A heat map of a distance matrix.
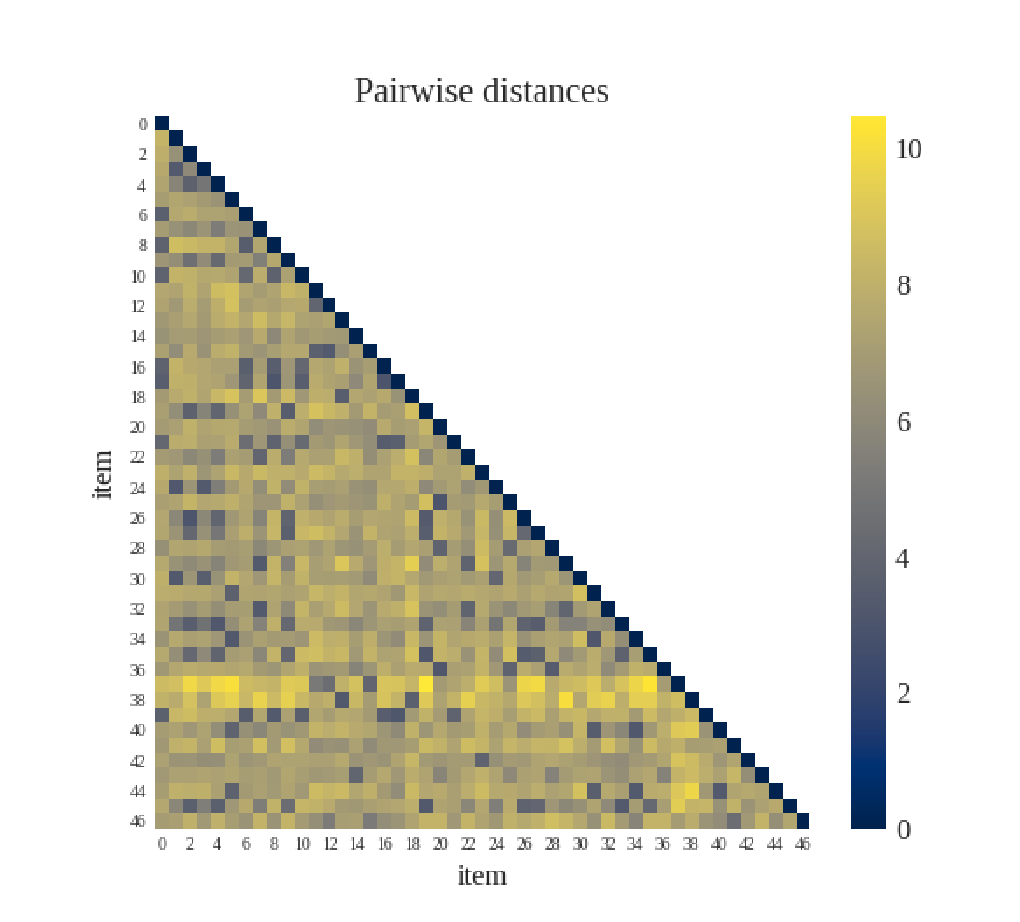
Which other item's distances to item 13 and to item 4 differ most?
38
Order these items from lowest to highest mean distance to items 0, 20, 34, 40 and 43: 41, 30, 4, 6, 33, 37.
6, 33, 4, 41, 30, 37
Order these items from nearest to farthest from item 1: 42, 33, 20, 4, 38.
33, 4, 42, 20, 38
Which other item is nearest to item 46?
41
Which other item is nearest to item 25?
20
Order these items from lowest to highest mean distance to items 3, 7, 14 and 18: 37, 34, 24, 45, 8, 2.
24, 45, 2, 8, 34, 37
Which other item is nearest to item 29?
7
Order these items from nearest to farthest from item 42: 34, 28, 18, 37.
34, 28, 18, 37
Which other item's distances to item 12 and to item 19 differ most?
37
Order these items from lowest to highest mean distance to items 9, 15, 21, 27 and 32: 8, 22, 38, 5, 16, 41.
22, 16, 8, 5, 41, 38
